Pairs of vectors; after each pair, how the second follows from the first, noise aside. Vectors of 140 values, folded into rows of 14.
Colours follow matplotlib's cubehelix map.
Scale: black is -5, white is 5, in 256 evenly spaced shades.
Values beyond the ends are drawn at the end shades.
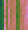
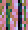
wrapped around, scaled up.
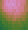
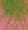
negated, shrunk.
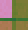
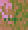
partly zeroed.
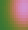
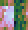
wrapped around, scaled up.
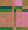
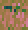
partly zeroed.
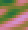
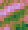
reversed.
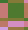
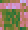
reversed.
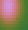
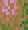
partly zeroed.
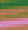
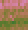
negated, shrunk.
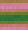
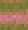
negated, shrunk.
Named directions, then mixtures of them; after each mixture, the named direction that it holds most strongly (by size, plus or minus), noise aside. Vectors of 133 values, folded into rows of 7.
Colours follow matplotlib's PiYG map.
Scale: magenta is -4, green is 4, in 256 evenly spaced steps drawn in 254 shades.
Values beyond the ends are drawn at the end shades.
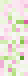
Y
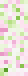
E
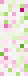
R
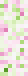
E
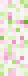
Y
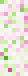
R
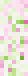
Y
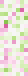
R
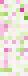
R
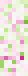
Y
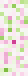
E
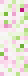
R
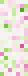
R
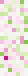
Y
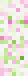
Y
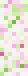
E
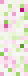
R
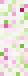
R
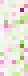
R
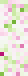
R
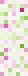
R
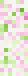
R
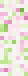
E
